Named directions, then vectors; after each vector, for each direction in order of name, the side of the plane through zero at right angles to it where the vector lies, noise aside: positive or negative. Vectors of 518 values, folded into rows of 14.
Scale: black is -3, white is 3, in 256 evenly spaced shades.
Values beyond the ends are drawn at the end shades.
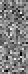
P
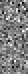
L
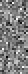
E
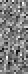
negative, negative, negative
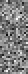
positive, positive, negative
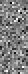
positive, negative, negative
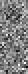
negative, negative, positive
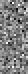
positive, negative, positive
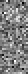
positive, positive, negative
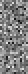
positive, negative, positive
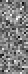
positive, positive, negative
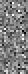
positive, negative, negative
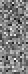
positive, negative, positive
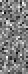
negative, negative, negative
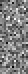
negative, positive, negative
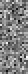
positive, negative, positive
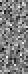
negative, negative, negative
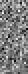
negative, negative, negative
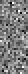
positive, negative, negative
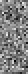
negative, negative, positive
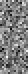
negative, negative, negative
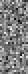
positive, negative, positive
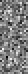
positive, positive, positive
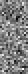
negative, negative, positive
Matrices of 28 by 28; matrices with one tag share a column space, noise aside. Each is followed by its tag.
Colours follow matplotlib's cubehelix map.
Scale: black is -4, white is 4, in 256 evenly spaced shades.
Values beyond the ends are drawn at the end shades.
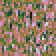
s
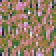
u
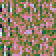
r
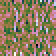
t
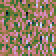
s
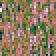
r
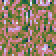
t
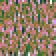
t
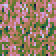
r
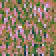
r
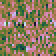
s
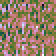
r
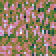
r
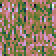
r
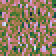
s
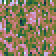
t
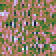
s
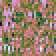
s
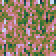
t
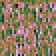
r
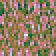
u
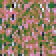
r
